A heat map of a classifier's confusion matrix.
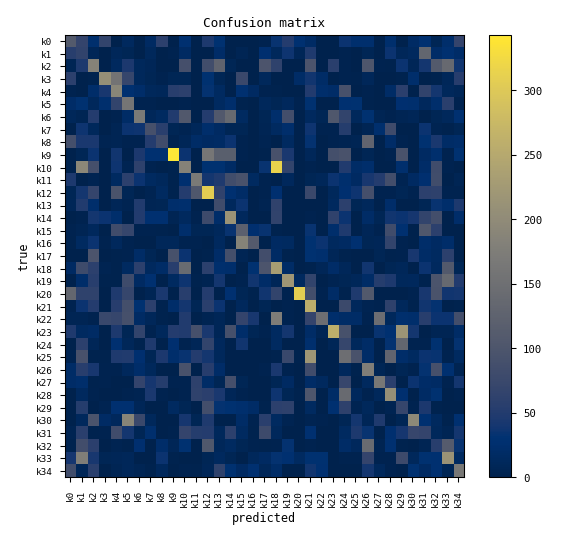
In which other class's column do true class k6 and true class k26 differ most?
k14
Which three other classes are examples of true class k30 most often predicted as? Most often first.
k5, k2, k6
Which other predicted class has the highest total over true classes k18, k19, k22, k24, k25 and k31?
k21
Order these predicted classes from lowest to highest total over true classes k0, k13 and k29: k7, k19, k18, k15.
k7, k15, k19, k18
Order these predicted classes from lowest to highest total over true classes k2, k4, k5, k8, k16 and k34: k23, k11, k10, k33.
k11, k23, k10, k33
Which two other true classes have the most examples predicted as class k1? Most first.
k10, k33
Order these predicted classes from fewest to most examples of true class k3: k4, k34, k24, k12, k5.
k24, k12, k34, k5, k4
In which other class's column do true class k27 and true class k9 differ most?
k12
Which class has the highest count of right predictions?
k9
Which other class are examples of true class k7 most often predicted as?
k28
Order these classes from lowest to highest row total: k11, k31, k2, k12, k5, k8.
k5, k8, k31, k11, k12, k2
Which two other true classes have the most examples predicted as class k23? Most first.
k6, k9
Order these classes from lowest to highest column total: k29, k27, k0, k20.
k20, k27, k0, k29
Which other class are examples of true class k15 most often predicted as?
k31
